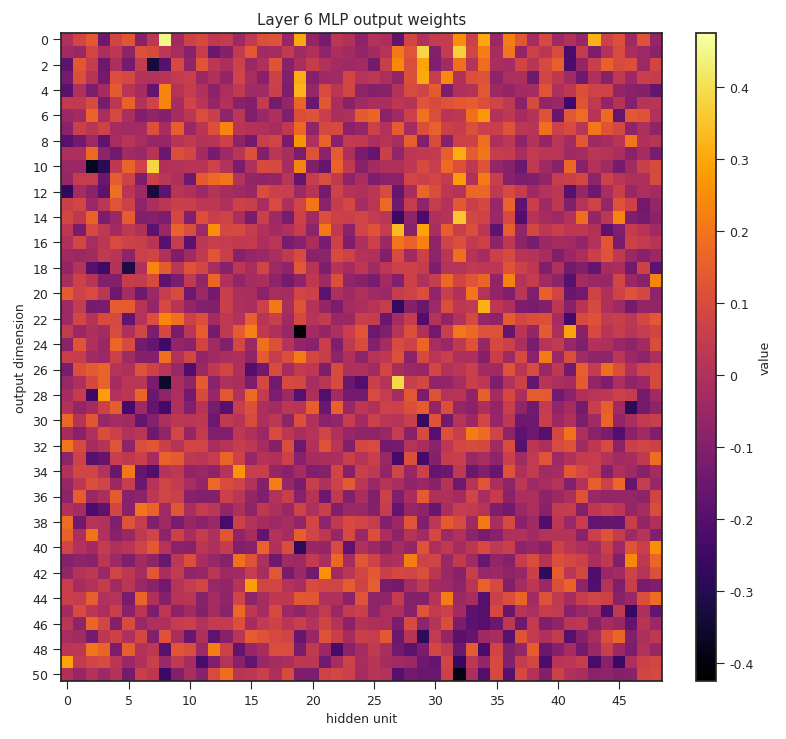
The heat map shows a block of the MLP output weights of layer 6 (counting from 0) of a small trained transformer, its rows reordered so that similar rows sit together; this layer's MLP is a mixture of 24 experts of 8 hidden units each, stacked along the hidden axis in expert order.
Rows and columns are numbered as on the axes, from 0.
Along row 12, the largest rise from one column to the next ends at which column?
4
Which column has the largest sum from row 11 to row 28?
32
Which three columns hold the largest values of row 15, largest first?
27, 29, 12
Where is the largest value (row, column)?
0, 8
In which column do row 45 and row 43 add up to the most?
15
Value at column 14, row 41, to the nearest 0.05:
0.2
